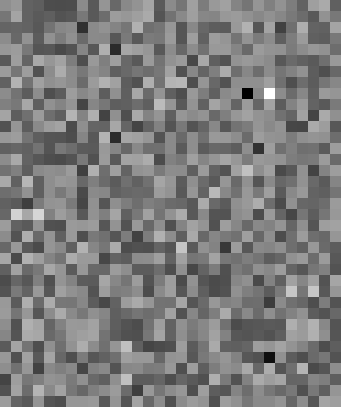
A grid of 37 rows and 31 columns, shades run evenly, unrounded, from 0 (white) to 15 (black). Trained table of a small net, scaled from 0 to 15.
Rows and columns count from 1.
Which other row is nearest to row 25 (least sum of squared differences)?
12
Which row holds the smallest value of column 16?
8
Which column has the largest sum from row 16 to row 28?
21
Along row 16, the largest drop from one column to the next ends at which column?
9
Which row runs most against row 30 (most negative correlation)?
2
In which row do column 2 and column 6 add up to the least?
20
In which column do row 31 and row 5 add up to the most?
11
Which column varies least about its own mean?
22
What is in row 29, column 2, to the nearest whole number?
8
